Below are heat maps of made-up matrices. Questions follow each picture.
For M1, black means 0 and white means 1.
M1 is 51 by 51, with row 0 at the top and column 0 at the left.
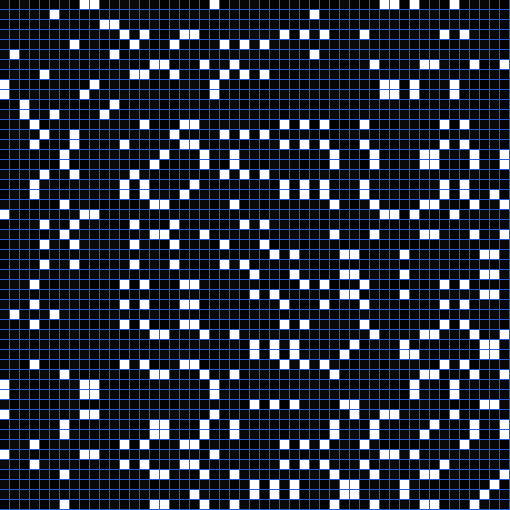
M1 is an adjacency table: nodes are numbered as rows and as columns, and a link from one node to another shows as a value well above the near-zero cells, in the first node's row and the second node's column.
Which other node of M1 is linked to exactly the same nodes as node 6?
node 33
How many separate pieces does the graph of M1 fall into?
3
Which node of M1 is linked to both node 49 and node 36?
node 19
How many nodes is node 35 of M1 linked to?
8
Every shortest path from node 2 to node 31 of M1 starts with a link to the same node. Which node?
node 11
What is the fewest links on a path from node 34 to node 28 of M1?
3
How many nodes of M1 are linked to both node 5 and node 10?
1
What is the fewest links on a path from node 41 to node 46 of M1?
4
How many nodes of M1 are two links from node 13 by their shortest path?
1
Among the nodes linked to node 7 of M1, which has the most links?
node 14
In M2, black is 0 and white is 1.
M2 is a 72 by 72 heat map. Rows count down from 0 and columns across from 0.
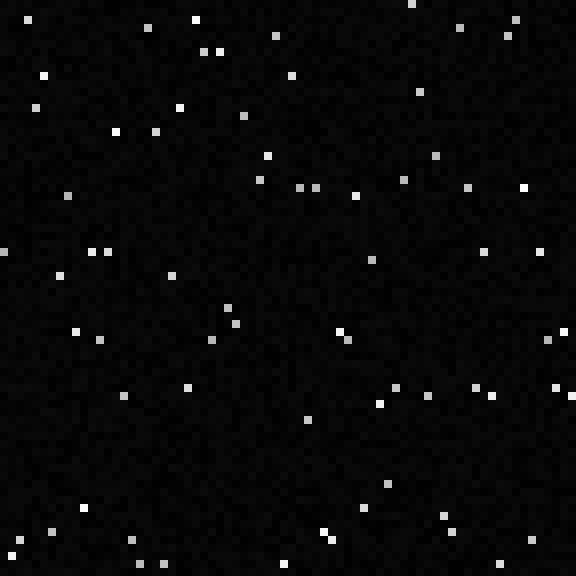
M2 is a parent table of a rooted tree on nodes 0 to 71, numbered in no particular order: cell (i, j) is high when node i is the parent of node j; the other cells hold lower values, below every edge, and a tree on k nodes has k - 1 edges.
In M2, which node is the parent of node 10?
63
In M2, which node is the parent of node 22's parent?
31
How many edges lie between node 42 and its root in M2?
3
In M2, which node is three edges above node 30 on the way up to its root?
67
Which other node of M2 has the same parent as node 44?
8
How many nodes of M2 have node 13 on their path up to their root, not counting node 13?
12
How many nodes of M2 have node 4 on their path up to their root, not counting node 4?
6
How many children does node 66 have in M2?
3
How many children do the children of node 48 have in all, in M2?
9
